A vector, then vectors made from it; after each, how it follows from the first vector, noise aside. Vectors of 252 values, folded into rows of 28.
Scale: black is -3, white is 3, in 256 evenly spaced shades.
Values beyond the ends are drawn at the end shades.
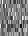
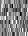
reversed.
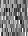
reversed.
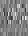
partly zeroed.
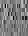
negated, partly zeroed.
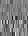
wrapped around, partly zeroed.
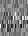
partly zeroed.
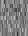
reversed, shrunk.
